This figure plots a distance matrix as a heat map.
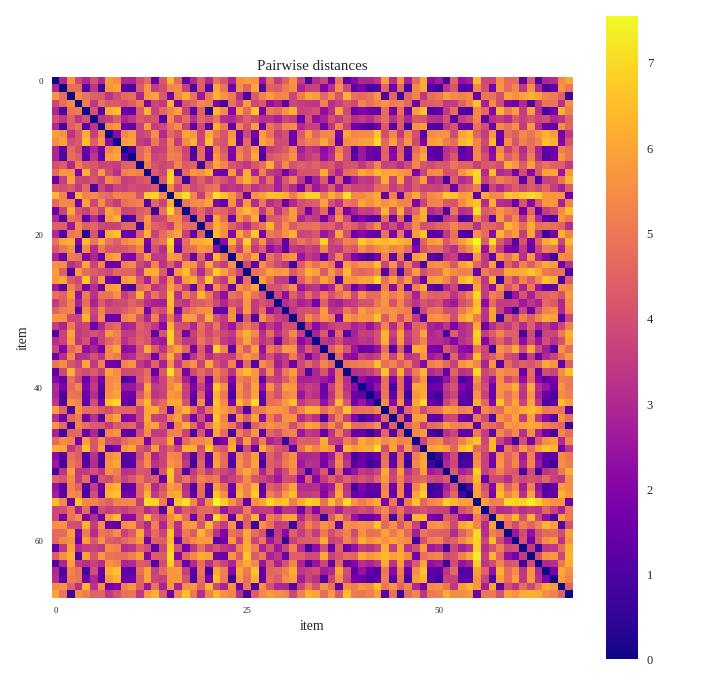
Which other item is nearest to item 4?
20
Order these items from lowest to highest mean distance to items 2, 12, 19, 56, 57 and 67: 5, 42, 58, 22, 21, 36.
5, 58, 22, 36, 42, 21
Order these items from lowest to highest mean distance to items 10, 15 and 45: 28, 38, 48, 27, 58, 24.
27, 24, 48, 58, 28, 38
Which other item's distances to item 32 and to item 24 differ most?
48
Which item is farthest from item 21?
55
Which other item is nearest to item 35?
57
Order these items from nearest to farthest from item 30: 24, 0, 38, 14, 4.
24, 14, 0, 38, 4
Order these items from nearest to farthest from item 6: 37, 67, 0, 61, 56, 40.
40, 0, 61, 56, 67, 37
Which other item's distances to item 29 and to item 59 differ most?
28
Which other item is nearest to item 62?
3
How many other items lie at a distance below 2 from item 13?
8
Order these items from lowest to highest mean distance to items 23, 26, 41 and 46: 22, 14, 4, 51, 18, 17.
18, 4, 14, 51, 17, 22
